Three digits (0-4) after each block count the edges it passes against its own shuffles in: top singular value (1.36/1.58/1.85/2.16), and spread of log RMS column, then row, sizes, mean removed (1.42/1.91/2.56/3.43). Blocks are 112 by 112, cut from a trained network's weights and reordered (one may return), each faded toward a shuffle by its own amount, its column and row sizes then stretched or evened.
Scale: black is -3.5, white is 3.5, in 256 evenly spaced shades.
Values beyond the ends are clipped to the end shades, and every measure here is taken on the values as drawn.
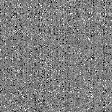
1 2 1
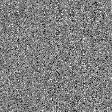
0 2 0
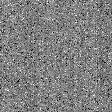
0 0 0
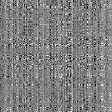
4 3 4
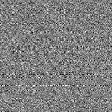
3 0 3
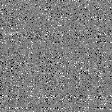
0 2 3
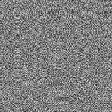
4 0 1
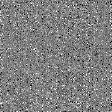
0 3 1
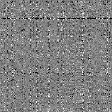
3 3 2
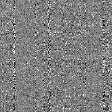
3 4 1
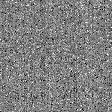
1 0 0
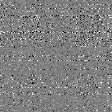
0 2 4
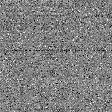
2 0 0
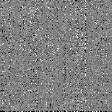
2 3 2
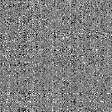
1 2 3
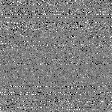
0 0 4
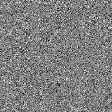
2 1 0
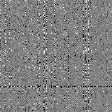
3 4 1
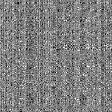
4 0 3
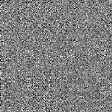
3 3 2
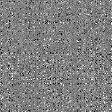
0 3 3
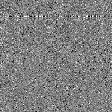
3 0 1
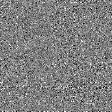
0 2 2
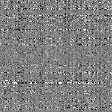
3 1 4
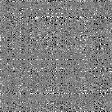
2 3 4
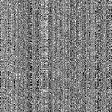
4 3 0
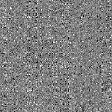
3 3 2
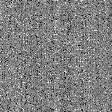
1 1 1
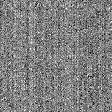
3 0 0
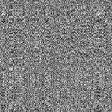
4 1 2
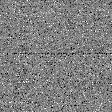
0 0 1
